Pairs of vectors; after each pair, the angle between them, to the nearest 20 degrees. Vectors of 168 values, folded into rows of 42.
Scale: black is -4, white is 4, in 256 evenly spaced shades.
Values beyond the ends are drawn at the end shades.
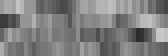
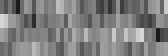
140 degrees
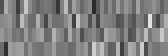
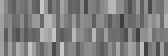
80 degrees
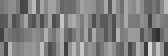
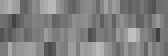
60 degrees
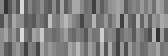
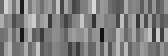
160 degrees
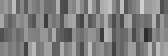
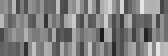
20 degrees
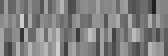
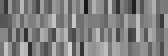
100 degrees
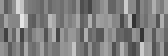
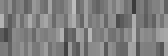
100 degrees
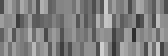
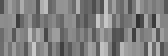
20 degrees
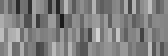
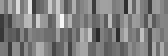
160 degrees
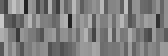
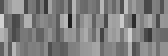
40 degrees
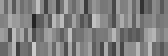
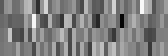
140 degrees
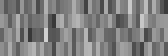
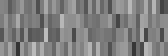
40 degrees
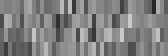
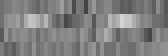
60 degrees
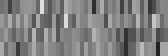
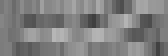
80 degrees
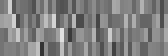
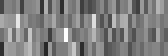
80 degrees
